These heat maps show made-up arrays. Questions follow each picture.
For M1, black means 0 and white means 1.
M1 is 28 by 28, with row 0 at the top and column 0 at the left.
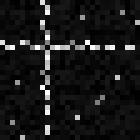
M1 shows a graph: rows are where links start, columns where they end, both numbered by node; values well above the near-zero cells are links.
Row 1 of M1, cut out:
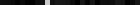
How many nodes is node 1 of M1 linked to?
1
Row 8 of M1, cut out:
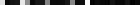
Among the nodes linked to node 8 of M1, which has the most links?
node 9
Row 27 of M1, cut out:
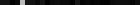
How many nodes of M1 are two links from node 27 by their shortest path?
1
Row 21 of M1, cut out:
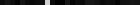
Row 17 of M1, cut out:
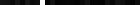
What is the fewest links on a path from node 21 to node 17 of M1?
3
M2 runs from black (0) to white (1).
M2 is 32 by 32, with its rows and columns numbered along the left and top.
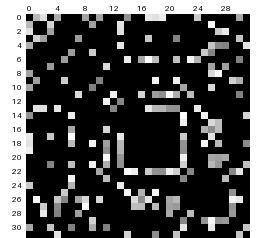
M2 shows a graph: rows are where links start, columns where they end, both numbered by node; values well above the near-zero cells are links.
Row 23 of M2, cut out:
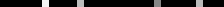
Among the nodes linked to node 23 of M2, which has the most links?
node 22
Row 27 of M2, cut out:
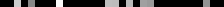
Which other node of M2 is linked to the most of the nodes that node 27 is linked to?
node 26
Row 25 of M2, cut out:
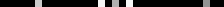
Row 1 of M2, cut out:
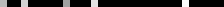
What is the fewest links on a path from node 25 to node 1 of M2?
3
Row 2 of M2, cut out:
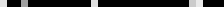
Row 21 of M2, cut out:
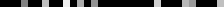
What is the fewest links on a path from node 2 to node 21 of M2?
2
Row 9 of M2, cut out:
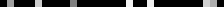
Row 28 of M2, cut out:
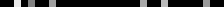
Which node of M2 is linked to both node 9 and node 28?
node 29
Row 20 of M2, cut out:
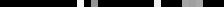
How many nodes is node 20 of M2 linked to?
6
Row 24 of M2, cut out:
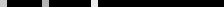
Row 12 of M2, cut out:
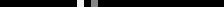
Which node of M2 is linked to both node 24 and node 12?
node 13
